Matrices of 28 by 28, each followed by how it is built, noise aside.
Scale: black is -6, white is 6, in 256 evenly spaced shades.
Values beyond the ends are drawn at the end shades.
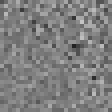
upper triangular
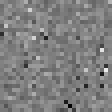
sparse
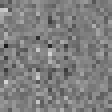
uneven columns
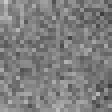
smooth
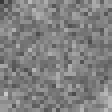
smooth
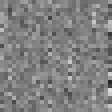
uneven columns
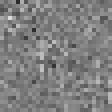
block diagonal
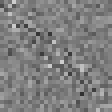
banded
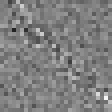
banded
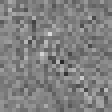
banded
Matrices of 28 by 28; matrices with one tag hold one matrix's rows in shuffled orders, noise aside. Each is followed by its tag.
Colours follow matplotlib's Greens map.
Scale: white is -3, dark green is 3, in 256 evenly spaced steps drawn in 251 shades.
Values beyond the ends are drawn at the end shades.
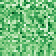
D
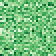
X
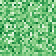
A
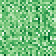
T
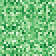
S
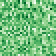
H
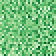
T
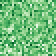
A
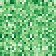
A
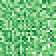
H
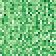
T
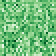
S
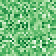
H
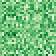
S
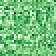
X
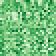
D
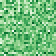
X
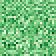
S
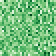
T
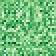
S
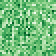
H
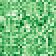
D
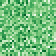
H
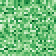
X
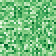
X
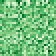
D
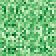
S
